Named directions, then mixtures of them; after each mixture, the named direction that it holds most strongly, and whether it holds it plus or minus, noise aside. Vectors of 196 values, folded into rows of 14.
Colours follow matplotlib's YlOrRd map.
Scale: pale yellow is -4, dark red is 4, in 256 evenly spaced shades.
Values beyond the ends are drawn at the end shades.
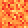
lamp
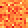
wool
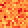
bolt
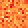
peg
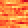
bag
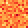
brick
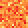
wool, plus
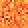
peg, minus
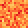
peg, minus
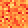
peg, minus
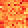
wool, minus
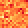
peg, plus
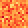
peg, minus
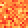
bolt, minus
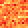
bolt, minus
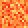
lamp, plus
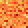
brick, plus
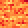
bag, plus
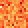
wool, minus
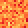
lamp, minus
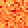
lamp, minus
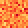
brick, plus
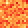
brick, plus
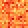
lamp, plus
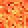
wool, minus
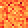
wool, minus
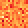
peg, plus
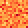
brick, plus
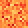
peg, minus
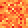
wool, plus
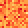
bolt, plus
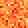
wool, plus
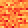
wool, plus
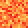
brick, plus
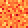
brick, plus
